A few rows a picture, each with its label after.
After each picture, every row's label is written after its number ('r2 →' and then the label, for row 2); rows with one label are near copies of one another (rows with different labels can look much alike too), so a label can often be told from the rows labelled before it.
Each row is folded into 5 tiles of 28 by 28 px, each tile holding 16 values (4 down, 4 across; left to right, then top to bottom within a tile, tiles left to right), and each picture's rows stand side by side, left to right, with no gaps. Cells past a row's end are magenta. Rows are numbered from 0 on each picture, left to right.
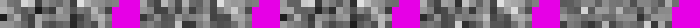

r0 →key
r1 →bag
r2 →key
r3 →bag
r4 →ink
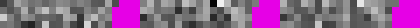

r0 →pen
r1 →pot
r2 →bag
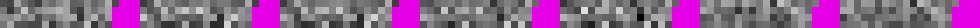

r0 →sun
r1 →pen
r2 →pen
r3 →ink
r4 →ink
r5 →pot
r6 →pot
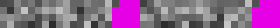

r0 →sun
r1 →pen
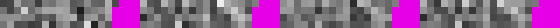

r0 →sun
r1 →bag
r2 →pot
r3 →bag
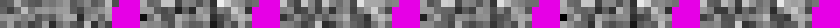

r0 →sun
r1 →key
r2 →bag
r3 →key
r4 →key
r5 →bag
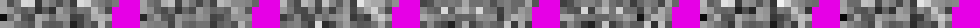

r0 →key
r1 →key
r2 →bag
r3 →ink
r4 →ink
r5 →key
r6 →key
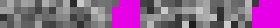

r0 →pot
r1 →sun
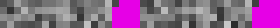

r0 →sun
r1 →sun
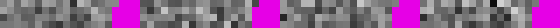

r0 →pot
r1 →sun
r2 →key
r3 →pot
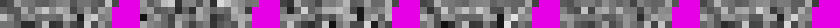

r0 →pen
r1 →key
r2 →sun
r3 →pen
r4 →ink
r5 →pen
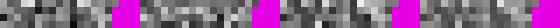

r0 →key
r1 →pen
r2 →bag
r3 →bag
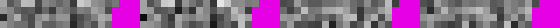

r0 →key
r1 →key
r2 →sun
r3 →sun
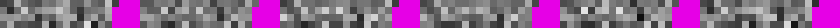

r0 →sun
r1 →ink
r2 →pen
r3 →pen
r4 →ink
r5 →sun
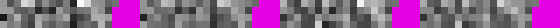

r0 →key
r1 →key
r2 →bag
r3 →bag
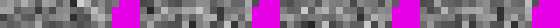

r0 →pot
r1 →sun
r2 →ink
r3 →sun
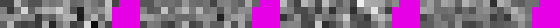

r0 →sun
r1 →ink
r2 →bag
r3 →pot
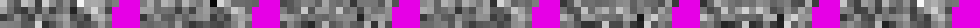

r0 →bag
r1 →pot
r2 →ink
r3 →pot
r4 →pen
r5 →pen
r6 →bag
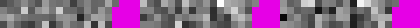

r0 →ink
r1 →bag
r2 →key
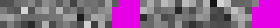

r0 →ink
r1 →pot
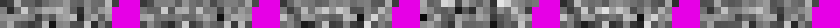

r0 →sun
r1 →ink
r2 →pen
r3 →key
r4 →pen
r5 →sun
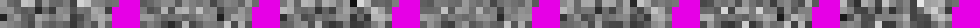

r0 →key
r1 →ink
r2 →pot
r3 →ink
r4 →pot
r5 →ink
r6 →bag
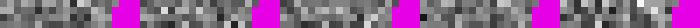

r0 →pot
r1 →ink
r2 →pen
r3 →key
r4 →bag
